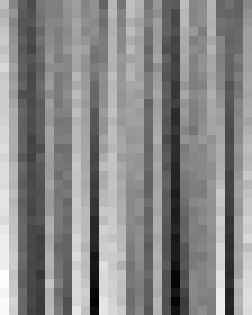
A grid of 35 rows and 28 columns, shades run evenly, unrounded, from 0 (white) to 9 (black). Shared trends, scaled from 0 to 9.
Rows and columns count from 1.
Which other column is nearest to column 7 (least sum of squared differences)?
22
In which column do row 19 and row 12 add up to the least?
1
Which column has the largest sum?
20
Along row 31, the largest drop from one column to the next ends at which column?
12
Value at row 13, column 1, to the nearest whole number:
2
